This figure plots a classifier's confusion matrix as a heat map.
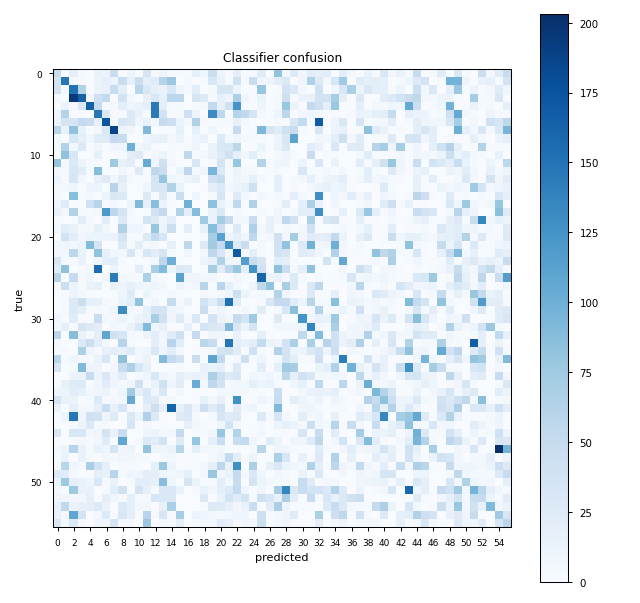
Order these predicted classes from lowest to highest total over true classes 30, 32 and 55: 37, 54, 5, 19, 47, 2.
47, 37, 19, 5, 54, 2
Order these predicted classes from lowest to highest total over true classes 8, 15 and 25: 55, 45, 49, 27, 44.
27, 49, 45, 44, 55
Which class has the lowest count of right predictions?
10
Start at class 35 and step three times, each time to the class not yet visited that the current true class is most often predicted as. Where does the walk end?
5
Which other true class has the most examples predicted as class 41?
11
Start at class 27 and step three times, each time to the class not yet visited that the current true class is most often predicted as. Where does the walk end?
34
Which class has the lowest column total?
26
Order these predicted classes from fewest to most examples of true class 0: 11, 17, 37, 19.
37, 17, 11, 19
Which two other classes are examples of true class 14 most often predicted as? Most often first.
51, 7
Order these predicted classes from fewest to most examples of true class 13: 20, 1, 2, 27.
1, 27, 2, 20
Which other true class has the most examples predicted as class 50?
16
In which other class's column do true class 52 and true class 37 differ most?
19
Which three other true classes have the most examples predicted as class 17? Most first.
38, 45, 6
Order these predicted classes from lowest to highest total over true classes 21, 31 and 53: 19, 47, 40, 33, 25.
25, 33, 40, 47, 19
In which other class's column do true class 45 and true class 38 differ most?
8
